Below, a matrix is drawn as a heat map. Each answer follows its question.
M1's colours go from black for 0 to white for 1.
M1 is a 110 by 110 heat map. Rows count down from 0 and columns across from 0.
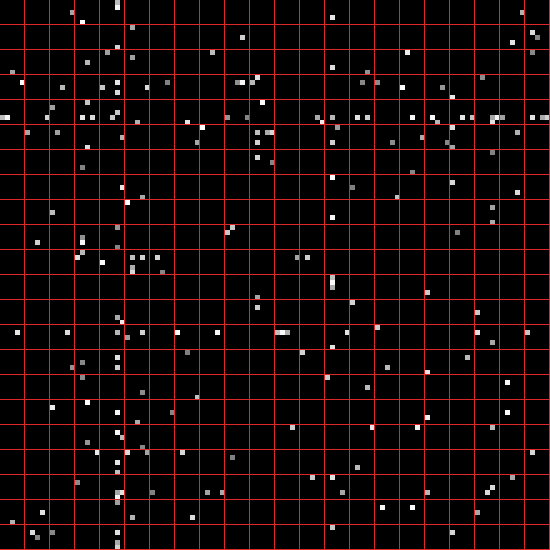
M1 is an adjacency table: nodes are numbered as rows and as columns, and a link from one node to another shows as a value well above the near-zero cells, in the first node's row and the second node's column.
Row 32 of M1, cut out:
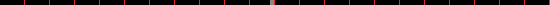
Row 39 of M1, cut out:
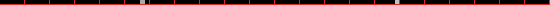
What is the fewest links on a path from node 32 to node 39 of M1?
5
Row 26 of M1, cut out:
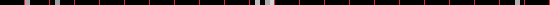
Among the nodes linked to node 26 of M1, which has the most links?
node 51
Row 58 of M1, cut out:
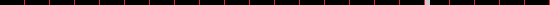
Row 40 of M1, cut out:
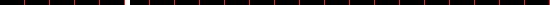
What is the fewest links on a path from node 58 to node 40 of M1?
7
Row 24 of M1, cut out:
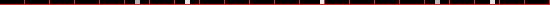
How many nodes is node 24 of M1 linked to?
5
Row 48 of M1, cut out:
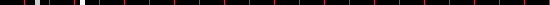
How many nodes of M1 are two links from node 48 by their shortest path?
8
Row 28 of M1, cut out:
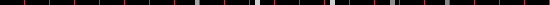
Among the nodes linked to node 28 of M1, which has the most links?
node 66
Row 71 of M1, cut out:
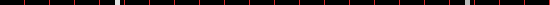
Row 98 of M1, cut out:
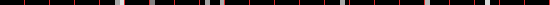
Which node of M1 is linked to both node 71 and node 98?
node 23
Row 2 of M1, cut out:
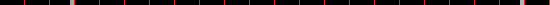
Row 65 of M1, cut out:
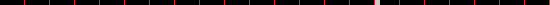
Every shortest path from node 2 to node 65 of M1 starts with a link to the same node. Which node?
node 14
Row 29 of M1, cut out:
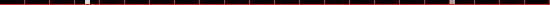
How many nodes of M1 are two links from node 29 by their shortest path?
8
